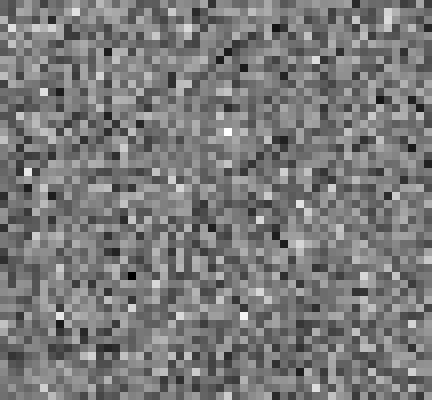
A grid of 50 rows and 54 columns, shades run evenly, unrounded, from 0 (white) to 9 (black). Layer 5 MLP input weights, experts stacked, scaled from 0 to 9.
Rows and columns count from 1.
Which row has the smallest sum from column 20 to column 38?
17
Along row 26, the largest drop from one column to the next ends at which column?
38
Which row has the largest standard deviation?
4
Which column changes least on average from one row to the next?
21
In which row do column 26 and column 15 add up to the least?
8
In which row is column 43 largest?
7
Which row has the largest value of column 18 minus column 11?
16
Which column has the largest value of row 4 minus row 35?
35
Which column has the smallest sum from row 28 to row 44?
46
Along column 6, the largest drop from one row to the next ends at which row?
12
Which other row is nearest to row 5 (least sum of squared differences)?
27
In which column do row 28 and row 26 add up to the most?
26
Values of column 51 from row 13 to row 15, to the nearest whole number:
4 3 3
